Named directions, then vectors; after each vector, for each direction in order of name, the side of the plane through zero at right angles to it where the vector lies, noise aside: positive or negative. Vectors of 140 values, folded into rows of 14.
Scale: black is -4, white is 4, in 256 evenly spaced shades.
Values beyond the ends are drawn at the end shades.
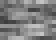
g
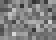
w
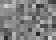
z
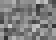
positive, negative, positive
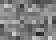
negative, positive, positive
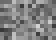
positive, positive, positive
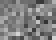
negative, positive, negative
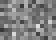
positive, positive, positive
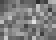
negative, positive, negative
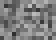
positive, negative, negative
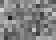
negative, negative, positive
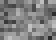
positive, positive, negative
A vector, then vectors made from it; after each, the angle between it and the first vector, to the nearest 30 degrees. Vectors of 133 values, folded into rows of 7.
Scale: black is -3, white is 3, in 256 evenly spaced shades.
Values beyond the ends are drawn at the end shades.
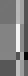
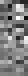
90 degrees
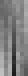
90 degrees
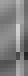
30 degrees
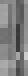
150 degrees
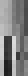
90 degrees
